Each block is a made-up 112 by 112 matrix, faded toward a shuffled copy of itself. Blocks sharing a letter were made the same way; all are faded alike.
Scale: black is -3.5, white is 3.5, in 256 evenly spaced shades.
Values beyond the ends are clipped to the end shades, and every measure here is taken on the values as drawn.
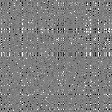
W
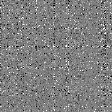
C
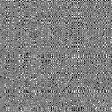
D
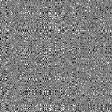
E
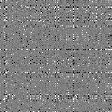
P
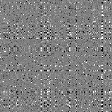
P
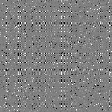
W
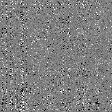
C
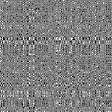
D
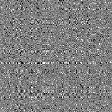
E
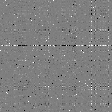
P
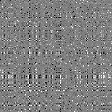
P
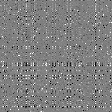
W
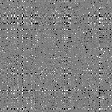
P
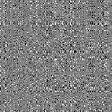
E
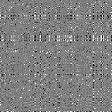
W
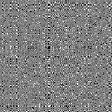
D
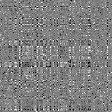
D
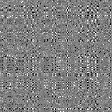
D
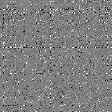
C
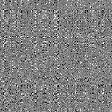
E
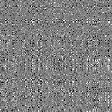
E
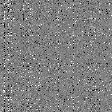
C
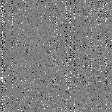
C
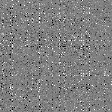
C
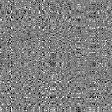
E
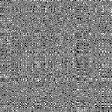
E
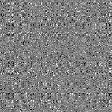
E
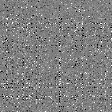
C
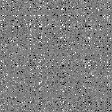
C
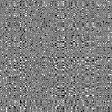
D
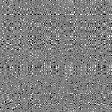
D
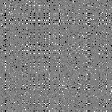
P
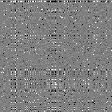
W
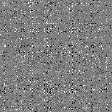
C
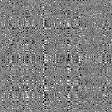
D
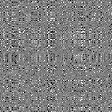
D
